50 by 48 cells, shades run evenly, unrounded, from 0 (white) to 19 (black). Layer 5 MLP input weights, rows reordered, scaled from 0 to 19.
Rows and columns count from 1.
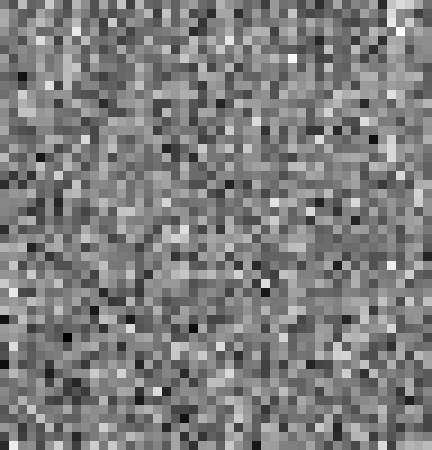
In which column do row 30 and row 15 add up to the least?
44
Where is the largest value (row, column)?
38, 8
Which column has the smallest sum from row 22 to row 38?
2
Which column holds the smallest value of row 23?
31
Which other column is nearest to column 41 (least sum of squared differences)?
17
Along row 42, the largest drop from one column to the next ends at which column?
42
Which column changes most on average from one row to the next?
26
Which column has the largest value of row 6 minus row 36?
12
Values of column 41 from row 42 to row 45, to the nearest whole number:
15 12 11 9
